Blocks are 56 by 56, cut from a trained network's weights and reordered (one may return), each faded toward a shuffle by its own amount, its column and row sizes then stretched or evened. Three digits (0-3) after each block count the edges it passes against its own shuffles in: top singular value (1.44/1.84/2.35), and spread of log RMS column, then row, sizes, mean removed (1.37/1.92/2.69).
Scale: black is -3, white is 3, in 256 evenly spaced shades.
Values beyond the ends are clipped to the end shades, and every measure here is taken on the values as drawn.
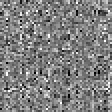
2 2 1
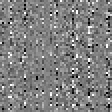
0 3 1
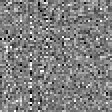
1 2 1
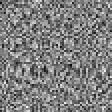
2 0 0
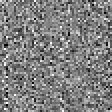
1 2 0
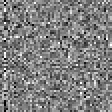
2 1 0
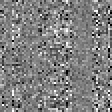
2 3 1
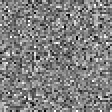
0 0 1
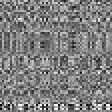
3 1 3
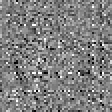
1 2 2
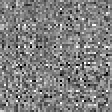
2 2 2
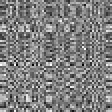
3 2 2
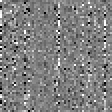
1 3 0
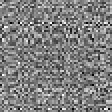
3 0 2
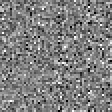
0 2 0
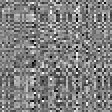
3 3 1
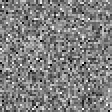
1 1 0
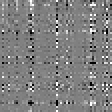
3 3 3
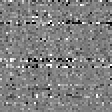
0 1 3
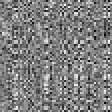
3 3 0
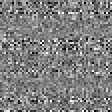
2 0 3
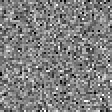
0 0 0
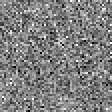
0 0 1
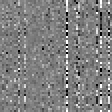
3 3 0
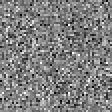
0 0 1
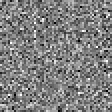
1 1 0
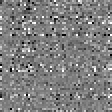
0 2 3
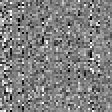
1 3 0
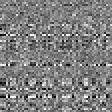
3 1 3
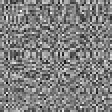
3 2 1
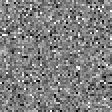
0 1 1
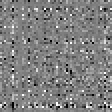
0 3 3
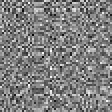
3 1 1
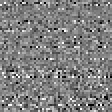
1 0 3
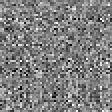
2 1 2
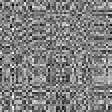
3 2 2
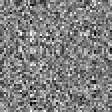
2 2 0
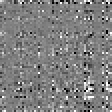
1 3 3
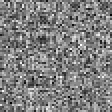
2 0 0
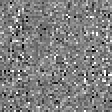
0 2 2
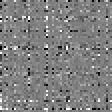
1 3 3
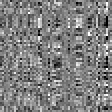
3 3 1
